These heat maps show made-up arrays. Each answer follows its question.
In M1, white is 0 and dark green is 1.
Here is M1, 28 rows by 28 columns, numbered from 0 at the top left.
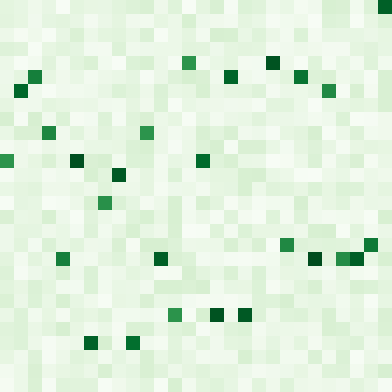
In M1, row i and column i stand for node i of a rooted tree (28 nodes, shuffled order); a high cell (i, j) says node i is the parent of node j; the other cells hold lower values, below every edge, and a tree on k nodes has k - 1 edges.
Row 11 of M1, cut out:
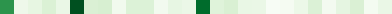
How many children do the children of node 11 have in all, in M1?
5
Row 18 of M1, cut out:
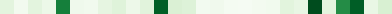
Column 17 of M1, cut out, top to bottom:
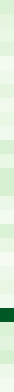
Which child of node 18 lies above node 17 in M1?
22
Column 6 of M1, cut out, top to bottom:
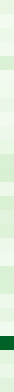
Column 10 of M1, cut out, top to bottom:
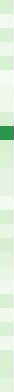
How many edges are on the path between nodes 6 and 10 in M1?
3
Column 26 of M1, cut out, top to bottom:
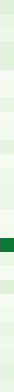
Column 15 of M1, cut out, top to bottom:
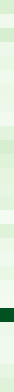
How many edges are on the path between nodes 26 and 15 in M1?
3
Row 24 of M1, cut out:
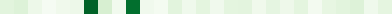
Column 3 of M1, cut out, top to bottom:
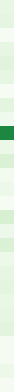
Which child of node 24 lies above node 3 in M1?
9
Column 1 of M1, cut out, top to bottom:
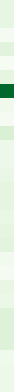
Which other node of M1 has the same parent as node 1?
23
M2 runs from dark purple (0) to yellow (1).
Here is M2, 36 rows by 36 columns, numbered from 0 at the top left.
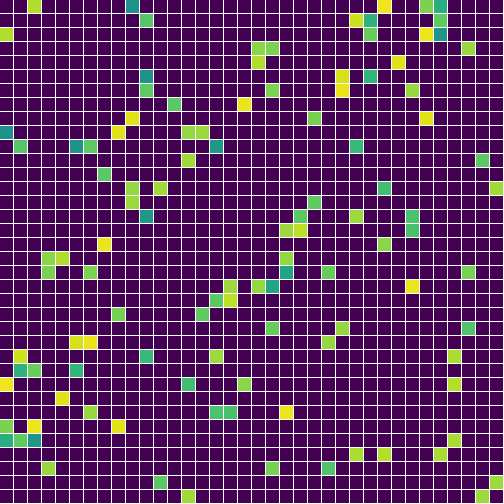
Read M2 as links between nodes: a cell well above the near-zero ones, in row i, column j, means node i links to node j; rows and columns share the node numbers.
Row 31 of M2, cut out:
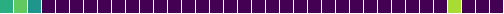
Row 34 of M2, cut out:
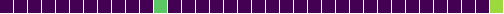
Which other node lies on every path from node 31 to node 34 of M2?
node 13
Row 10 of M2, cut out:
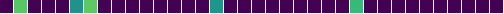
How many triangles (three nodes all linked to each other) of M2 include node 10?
2
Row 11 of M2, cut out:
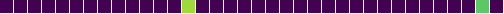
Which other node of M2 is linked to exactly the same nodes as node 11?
node 35
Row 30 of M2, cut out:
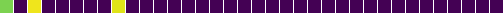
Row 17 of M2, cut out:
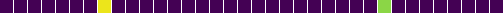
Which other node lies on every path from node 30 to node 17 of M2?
node 27
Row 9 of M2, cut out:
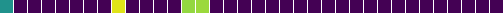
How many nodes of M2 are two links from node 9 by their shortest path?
7
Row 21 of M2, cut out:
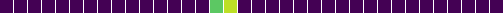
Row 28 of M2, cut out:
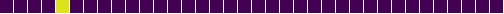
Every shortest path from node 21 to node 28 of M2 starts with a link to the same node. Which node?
node 16
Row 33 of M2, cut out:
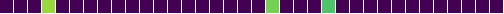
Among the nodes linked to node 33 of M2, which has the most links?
node 19
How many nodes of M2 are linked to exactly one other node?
2
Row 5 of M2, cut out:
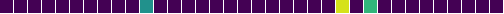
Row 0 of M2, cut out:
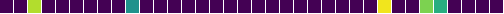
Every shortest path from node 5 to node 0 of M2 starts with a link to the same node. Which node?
node 26
